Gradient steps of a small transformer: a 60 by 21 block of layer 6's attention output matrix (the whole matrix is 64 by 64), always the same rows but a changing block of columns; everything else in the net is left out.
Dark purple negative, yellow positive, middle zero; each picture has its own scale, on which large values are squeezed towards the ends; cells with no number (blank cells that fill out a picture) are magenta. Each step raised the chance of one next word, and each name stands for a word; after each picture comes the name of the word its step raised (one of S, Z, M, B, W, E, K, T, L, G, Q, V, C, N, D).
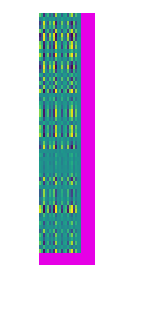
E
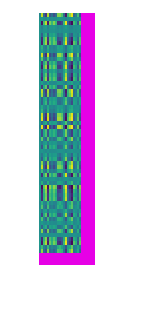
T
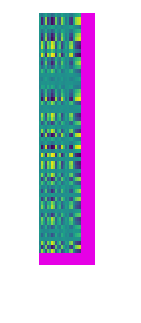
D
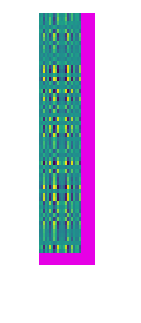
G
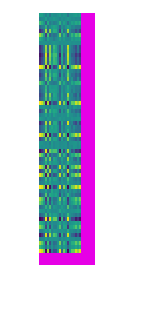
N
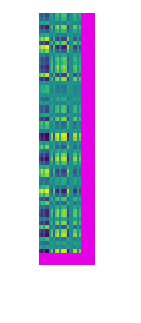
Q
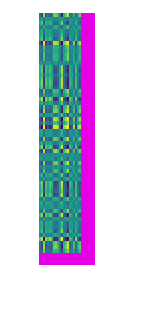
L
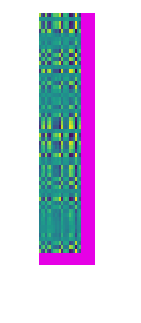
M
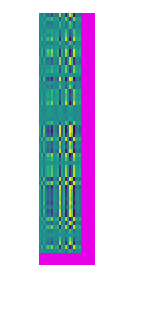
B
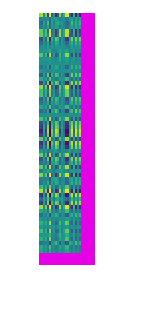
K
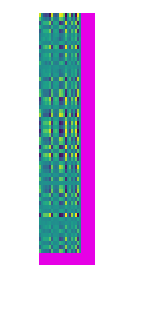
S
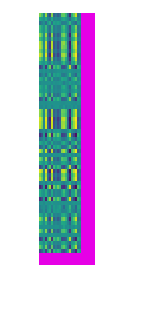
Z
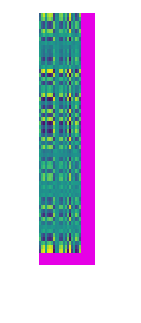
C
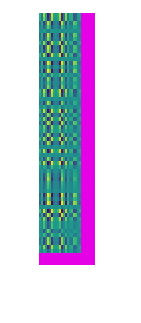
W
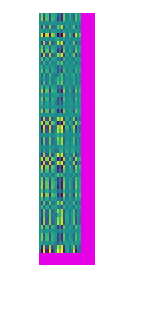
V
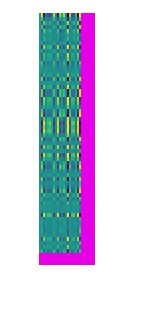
S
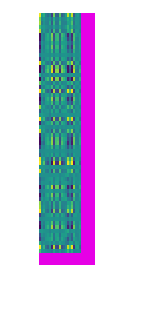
G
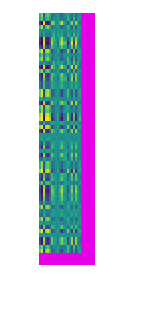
T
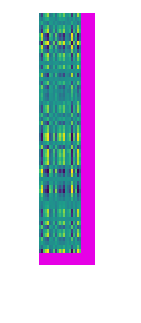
Q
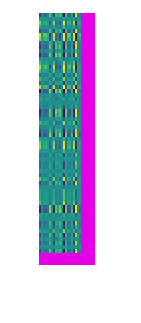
E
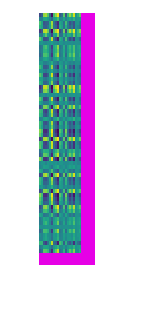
K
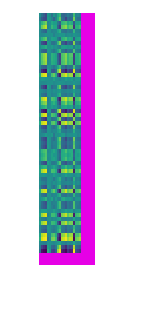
C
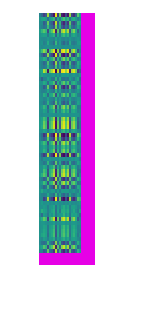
M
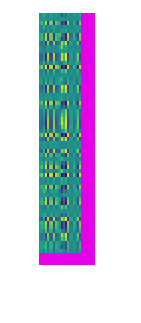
N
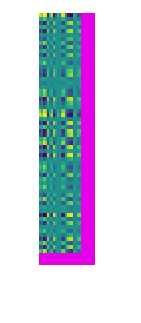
S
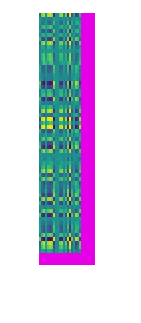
L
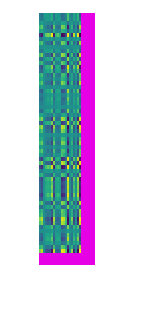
V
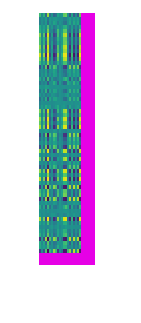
Z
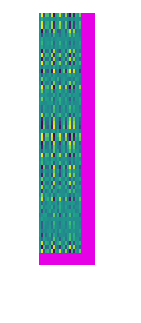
M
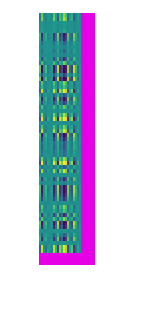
G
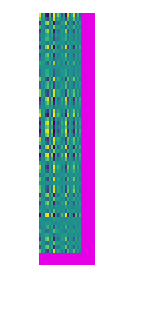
S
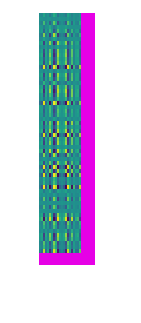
N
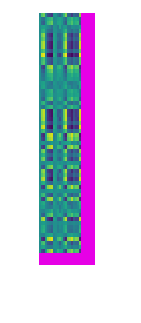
Z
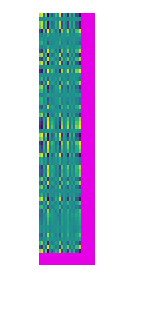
M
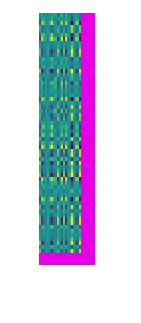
D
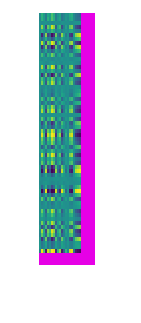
Q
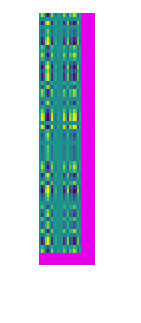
T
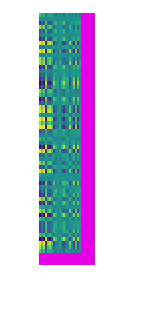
L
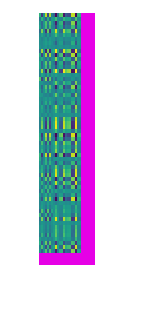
M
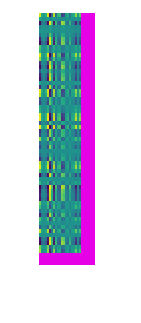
T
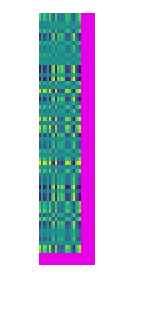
G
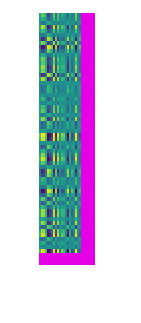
Q
